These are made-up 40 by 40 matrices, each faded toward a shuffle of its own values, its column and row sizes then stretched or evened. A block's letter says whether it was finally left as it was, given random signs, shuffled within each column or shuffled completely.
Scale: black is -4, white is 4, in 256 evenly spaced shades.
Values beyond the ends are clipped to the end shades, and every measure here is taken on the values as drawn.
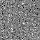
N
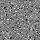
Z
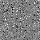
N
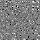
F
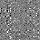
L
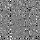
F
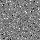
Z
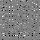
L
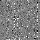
N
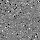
Z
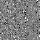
N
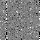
N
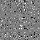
F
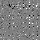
F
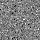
Z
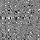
L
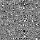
F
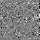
F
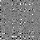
L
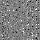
N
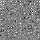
F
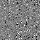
N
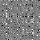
L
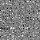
F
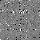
F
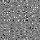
L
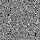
N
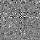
L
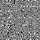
F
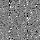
N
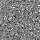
Z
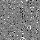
N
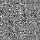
F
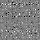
L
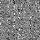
N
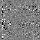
F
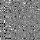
L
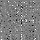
L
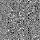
N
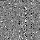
N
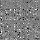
F
